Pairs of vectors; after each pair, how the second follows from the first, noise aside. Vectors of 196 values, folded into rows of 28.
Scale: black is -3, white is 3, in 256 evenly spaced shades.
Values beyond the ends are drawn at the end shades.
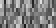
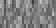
shrunk.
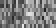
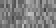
shrunk.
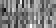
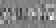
reversed, negated, partly zeroed.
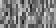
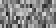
sign-scrambled.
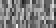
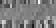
reversed, partly zeroed.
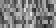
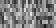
copied.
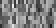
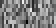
shuffled.
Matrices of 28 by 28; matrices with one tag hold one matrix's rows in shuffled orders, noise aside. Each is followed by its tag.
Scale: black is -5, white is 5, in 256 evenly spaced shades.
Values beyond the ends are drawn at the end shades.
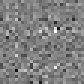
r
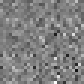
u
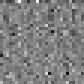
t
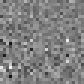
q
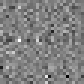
t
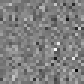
u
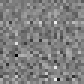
r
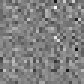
u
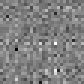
r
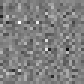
t
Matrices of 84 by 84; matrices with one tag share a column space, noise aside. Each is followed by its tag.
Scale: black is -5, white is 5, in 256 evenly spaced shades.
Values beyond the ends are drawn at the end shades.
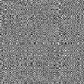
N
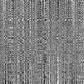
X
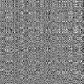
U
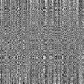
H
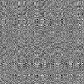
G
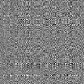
G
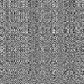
U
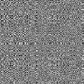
N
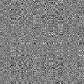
N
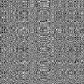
U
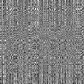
H
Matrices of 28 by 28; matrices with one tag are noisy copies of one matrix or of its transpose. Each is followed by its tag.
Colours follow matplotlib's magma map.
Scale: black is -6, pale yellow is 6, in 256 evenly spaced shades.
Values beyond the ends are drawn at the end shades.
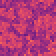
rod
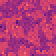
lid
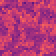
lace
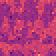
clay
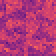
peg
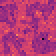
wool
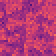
peg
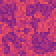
wool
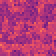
clay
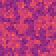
rod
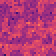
clay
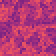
peg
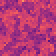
lace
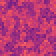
lace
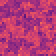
lid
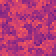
lace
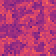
clay
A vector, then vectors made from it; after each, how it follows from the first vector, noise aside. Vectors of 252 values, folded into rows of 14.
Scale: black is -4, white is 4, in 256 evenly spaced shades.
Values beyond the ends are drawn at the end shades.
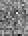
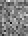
reversed, negated.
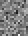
sign-scrambled.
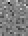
wrapped around, negated, partly zeroed.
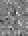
partly zeroed.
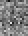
reversed.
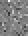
reversed, negated, partly zeroed.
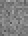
reversed, negated, shrunk.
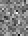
sign-scrambled.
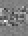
wrapped around, negated, partly zeroed.
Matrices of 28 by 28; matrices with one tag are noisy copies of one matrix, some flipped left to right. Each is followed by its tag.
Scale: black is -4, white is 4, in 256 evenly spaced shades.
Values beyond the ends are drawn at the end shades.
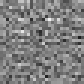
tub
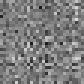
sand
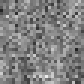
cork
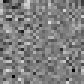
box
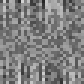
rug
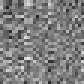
box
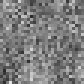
cork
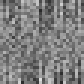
rug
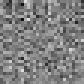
box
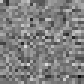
tub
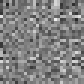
box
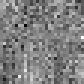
cork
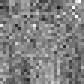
cork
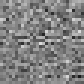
tub
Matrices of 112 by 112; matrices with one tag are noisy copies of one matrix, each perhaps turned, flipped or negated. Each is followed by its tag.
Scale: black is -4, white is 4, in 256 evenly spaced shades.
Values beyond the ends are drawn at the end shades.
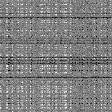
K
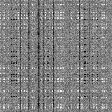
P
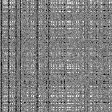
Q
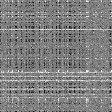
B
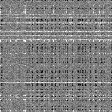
B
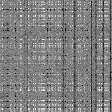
Q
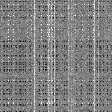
K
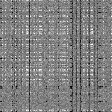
B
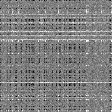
B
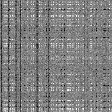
Q
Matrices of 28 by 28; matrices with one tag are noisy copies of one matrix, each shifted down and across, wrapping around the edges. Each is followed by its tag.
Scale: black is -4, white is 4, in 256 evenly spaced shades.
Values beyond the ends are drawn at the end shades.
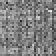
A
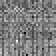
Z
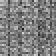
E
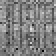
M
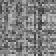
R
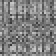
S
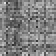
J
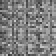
E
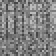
S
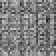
A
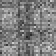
J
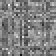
R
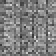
E
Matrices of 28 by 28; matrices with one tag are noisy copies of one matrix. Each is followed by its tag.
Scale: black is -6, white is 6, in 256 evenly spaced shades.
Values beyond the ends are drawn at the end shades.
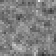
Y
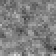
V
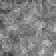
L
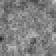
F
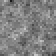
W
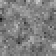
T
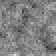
V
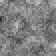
T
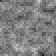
Y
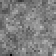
L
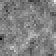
F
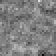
Y
